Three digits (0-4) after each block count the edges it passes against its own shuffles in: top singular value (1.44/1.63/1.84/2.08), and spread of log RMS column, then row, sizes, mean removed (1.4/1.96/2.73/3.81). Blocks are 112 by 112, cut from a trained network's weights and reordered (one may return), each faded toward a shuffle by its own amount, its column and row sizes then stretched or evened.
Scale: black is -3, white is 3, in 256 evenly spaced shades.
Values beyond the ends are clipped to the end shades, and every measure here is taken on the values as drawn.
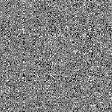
2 3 2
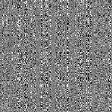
4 4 2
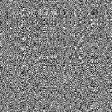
4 3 1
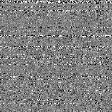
1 2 4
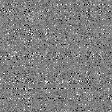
0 2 3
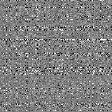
0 3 4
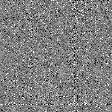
1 2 1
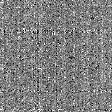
2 1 2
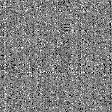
2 1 2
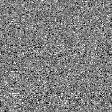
1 0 2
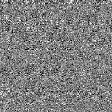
2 1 2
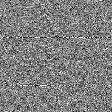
4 0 1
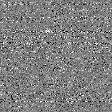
0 0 3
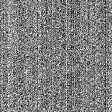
4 1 1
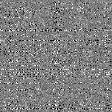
0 2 3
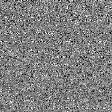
1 0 2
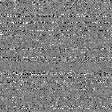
0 1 4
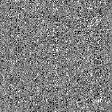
1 3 2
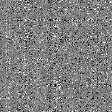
0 2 3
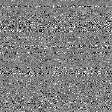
0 1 4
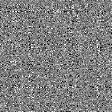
1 2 3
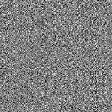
3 2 1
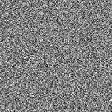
3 0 1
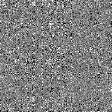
2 3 2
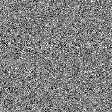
1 0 2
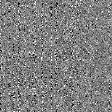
1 3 1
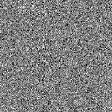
2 2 1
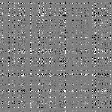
2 4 4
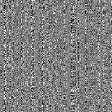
4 4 0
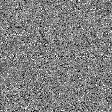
0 0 1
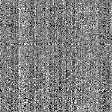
4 2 3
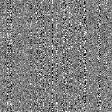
3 4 0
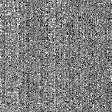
2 1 1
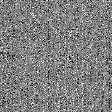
1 2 1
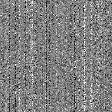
4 3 0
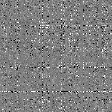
2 3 3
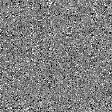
1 2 1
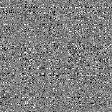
2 2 3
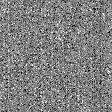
0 0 0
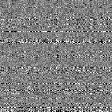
4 1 4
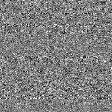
2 0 3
